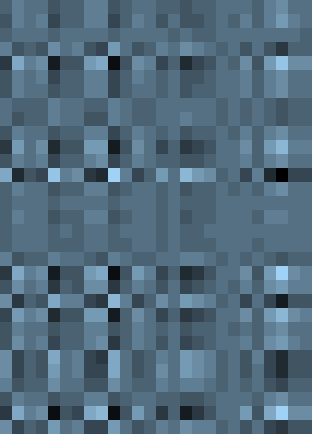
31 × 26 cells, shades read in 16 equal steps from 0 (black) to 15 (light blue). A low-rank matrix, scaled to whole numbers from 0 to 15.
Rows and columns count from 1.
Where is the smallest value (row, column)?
13, 24
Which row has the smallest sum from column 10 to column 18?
30
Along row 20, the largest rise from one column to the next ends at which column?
2
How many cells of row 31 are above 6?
16
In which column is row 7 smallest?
10
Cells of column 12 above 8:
12
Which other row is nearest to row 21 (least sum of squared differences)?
25
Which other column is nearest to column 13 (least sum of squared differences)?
19
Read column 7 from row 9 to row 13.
8 7 6 7 10
